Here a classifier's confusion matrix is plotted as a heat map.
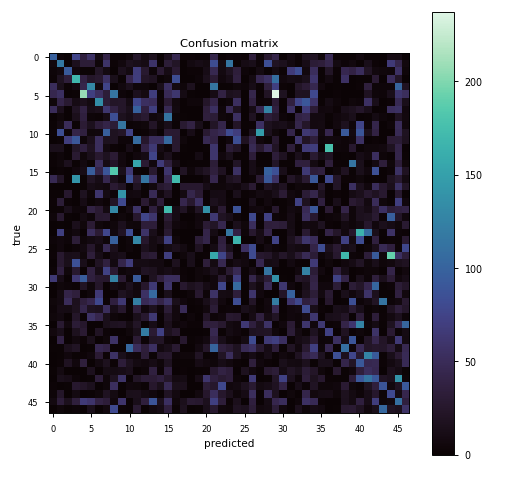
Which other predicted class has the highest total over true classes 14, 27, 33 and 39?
11
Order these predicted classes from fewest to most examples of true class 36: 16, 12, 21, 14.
16, 21, 14, 12
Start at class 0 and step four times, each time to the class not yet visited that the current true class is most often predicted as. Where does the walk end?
15
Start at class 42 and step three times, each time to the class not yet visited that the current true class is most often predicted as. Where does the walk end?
21
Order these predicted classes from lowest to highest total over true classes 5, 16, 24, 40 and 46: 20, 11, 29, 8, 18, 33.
18, 20, 33, 11, 8, 29
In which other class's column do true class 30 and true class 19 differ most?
24
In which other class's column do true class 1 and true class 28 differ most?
33
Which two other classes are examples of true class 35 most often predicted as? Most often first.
40, 46
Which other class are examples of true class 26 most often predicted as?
44
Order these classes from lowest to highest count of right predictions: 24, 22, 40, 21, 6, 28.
22, 21, 40, 28, 6, 24
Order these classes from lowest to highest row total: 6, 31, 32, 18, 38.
18, 31, 6, 38, 32
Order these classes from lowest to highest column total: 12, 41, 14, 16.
14, 16, 41, 12
